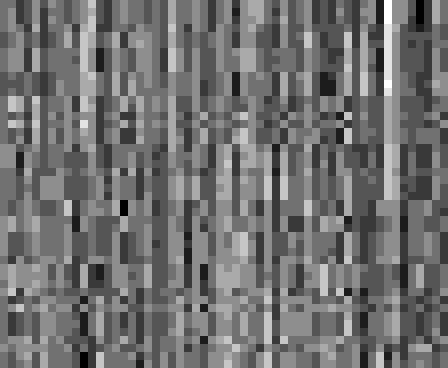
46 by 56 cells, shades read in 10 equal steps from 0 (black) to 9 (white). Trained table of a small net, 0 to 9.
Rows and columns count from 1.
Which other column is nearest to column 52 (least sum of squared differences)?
45
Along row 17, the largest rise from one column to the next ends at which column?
44
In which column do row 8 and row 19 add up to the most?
49
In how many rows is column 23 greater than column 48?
37
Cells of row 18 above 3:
34
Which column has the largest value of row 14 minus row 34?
12
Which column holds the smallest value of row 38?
11
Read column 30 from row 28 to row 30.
4 4 6
